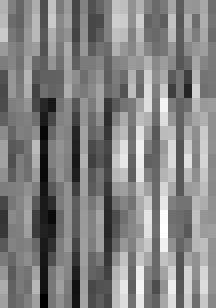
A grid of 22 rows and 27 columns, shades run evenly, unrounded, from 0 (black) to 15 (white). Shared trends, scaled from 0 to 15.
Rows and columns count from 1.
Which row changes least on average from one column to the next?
5
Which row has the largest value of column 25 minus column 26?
7
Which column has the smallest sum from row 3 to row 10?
6
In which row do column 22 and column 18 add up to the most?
21
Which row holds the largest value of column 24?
12
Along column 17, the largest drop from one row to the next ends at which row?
8
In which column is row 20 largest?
18
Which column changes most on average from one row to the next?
24
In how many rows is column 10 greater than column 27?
2
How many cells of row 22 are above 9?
10
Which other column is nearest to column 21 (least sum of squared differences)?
19
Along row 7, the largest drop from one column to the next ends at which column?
22
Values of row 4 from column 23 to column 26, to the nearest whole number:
5 8 9 9
